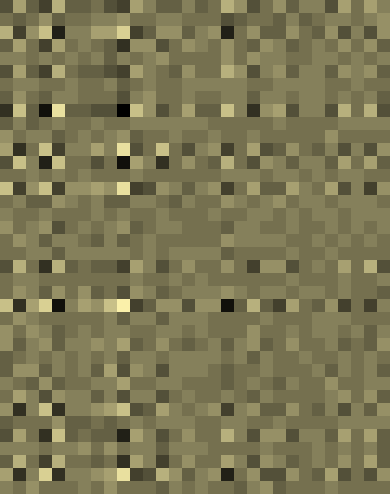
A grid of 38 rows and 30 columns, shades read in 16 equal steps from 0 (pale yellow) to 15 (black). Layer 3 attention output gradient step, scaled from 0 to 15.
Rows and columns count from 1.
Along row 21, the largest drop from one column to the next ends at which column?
5
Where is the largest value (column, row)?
10, 9
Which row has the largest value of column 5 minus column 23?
24
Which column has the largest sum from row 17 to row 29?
18
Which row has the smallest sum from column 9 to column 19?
32
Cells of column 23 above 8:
8
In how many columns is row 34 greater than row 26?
16
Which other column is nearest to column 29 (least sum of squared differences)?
27
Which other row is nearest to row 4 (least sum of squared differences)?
36
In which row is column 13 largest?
13
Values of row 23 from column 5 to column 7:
6 8 6
